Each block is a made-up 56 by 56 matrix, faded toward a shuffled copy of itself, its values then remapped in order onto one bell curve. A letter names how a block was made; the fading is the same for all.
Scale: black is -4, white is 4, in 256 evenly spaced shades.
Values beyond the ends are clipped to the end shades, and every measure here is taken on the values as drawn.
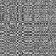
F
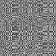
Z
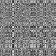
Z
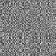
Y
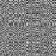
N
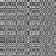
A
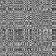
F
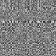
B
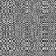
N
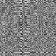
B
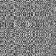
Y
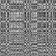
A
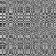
A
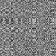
Y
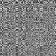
B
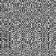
B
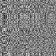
Y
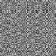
Y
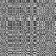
Z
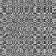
Z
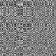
N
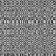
A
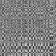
A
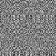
Y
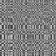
A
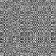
N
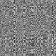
B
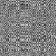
N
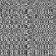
N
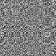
Y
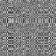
Z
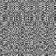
Y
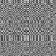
A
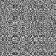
Y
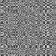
F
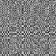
F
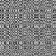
A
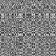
F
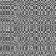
A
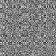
Y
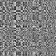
F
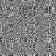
B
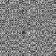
Y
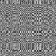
Z
